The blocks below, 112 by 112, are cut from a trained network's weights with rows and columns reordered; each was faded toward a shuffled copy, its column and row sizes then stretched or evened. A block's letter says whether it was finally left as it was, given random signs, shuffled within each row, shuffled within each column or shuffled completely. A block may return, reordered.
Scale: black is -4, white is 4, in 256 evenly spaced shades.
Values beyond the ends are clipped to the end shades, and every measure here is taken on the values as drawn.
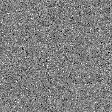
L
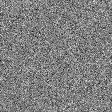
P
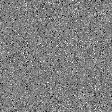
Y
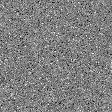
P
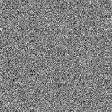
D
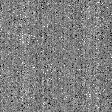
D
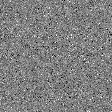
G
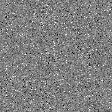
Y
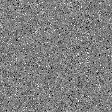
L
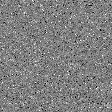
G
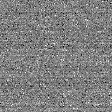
D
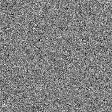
Y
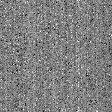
L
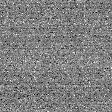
G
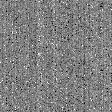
L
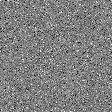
P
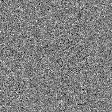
L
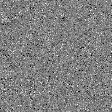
Y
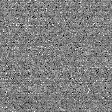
D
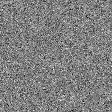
P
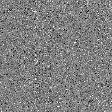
Y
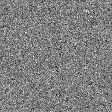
L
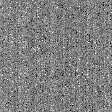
D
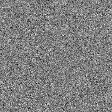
Y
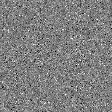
Y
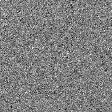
Y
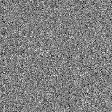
D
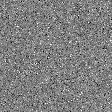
P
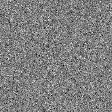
L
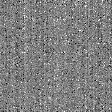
D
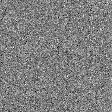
L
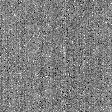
L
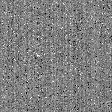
L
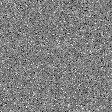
P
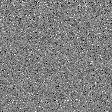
G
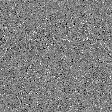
G
